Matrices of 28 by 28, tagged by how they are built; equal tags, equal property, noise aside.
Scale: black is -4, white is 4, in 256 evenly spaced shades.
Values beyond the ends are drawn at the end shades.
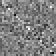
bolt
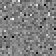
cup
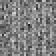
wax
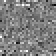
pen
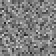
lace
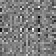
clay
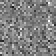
clay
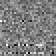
pen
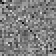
bolt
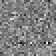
pen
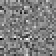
clay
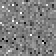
cup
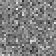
clay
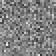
lace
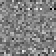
pen
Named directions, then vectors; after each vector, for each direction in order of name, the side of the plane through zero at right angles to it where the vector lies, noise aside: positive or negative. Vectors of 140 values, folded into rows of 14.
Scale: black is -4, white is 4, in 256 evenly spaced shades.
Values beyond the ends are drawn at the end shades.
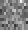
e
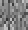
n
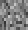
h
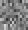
negative, negative, positive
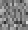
negative, positive, positive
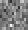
positive, negative, positive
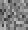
positive, negative, positive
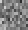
negative, negative, positive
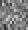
positive, positive, negative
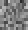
negative, positive, negative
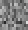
negative, positive, positive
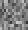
positive, negative, positive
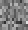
negative, positive, positive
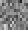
negative, negative, positive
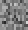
negative, positive, positive
